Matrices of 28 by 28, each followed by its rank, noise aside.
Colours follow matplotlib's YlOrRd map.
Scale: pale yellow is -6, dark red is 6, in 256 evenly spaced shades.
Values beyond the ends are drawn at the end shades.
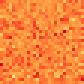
eight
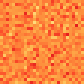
eight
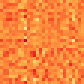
four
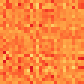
four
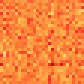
six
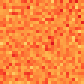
eight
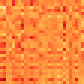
four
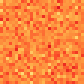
eight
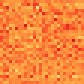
eight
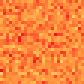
eight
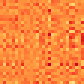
three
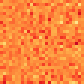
six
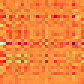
three
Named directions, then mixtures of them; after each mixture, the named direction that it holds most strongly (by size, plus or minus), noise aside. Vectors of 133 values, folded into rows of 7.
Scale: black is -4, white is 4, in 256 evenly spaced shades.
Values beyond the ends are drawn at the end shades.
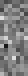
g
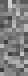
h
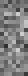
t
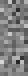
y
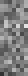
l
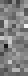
l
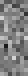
g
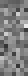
t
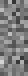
y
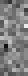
l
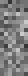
t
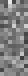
h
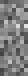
l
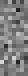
y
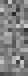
y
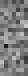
y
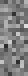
y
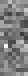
t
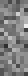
t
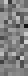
y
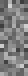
h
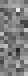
t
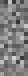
y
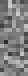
h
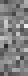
l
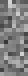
h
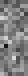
g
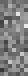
h
